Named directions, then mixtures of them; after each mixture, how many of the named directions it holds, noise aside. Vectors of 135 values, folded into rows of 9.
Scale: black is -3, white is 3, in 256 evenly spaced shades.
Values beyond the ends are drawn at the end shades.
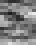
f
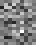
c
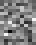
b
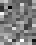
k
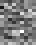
two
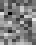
three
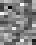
two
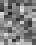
three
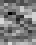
two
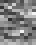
two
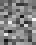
one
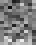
four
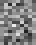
two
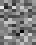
one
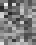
four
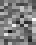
one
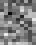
three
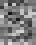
four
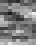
one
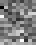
three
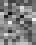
three
